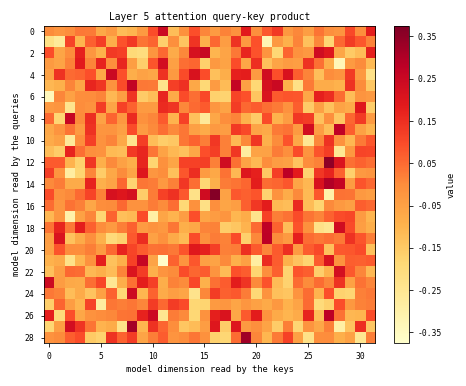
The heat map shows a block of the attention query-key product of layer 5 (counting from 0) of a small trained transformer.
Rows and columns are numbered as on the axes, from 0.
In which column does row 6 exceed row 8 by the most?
15
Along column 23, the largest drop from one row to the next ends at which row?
5
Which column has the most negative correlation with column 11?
9
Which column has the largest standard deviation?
27
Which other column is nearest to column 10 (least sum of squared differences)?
12
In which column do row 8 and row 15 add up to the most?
8
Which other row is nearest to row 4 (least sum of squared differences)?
20
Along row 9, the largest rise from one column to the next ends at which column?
28
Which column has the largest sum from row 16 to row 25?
21
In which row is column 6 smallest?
23
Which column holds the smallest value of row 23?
6
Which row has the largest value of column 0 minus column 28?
3
